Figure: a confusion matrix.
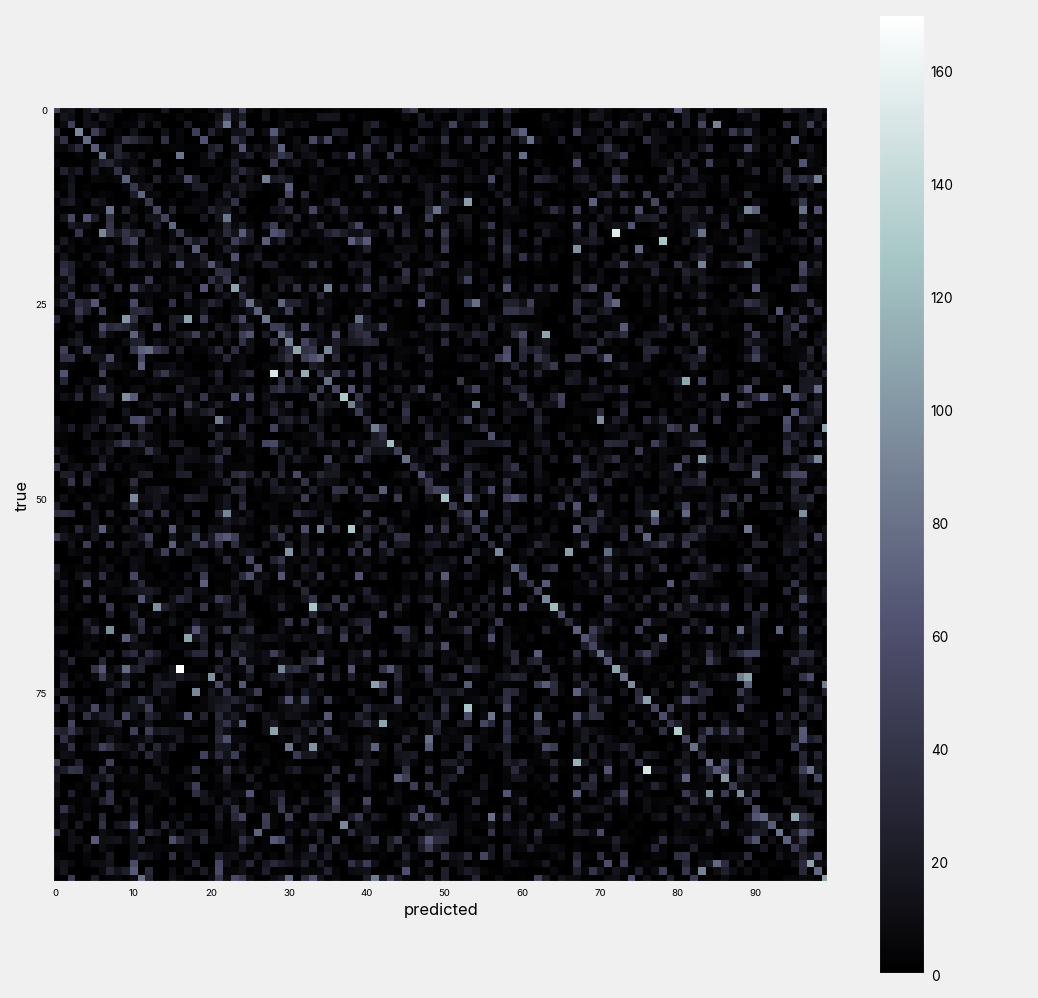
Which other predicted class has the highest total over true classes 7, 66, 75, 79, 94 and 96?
67
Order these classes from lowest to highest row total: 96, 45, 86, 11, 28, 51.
51, 11, 96, 86, 45, 28
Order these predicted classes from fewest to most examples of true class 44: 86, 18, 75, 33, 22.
33, 18, 86, 22, 75
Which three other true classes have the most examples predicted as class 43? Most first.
72, 99, 6
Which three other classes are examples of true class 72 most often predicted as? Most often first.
16, 29, 9
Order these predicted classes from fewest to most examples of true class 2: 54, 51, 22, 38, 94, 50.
38, 50, 54, 94, 51, 22
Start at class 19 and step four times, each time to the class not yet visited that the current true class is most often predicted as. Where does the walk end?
48
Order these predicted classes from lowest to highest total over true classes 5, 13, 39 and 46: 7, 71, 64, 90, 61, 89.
61, 64, 71, 7, 90, 89
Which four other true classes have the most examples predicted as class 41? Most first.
74, 99, 82, 94
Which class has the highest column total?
96
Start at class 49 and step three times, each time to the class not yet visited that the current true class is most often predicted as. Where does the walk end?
15
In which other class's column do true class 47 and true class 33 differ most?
90
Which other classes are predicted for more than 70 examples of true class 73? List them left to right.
20, 88, 89
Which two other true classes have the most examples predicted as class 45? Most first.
98, 86
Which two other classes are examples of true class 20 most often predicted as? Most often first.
83, 89
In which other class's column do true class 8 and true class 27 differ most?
17
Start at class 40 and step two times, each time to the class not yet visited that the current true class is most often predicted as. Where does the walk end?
62
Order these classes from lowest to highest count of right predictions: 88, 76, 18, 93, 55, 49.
55, 49, 18, 93, 88, 76
